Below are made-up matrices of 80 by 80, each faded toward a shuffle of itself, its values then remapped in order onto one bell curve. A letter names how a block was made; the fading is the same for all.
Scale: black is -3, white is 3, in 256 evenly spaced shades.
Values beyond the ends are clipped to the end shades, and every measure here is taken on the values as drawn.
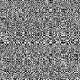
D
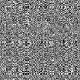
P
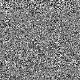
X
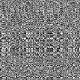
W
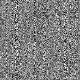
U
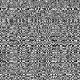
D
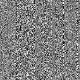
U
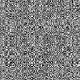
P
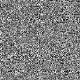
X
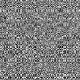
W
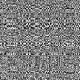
W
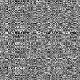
W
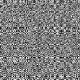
W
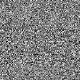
X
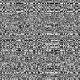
D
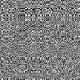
W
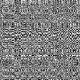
W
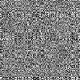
P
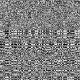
D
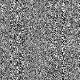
U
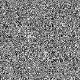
X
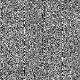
U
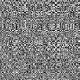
P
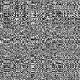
P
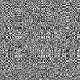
W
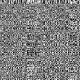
P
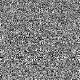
X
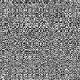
P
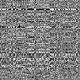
D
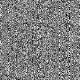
U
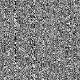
U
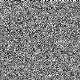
X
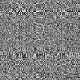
D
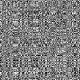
P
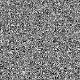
X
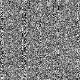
U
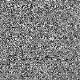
X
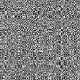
P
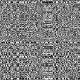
W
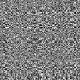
P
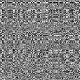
D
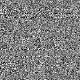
X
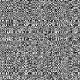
W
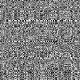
P
